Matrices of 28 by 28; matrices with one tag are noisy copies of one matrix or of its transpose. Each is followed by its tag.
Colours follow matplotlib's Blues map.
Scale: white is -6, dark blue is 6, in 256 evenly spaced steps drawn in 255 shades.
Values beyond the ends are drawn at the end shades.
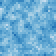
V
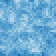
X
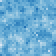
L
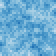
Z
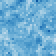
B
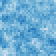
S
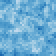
X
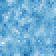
V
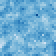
L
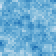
Z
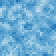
V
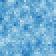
V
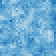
X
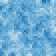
Z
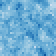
S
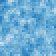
V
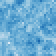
B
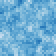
B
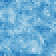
X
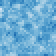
V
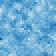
V
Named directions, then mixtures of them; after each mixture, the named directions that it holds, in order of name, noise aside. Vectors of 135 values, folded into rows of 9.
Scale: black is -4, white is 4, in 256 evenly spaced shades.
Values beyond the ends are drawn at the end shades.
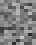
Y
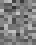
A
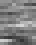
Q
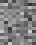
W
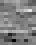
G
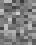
A.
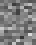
Y.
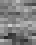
G, Q.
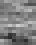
G, Q.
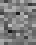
A, Q, W.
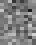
A, G, W.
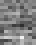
Q, Y.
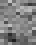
G, Q, W.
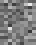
W, Y.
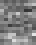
A, G, Q.
